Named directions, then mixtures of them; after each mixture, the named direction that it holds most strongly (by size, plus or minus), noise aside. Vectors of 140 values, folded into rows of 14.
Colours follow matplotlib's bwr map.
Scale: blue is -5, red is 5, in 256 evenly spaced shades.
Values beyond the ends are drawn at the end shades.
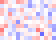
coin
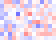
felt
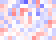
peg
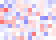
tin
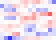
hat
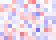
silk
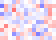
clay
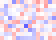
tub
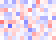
tin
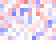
peg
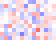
silk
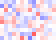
tin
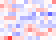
hat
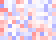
coin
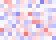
felt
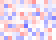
silk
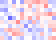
tub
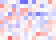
peg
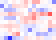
hat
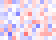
felt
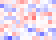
hat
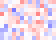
clay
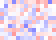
tub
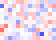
coin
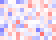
coin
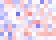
felt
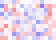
clay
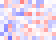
felt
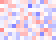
coin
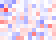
tin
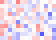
coin
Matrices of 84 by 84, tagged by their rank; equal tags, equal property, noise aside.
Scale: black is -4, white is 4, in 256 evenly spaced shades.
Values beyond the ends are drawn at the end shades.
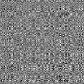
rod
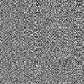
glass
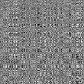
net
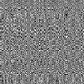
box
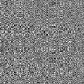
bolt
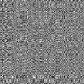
rod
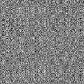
bolt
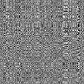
rod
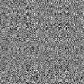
glass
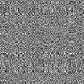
box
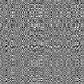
net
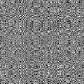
rod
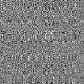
bolt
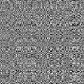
rod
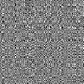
box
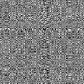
glass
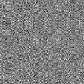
bolt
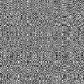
box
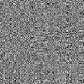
glass
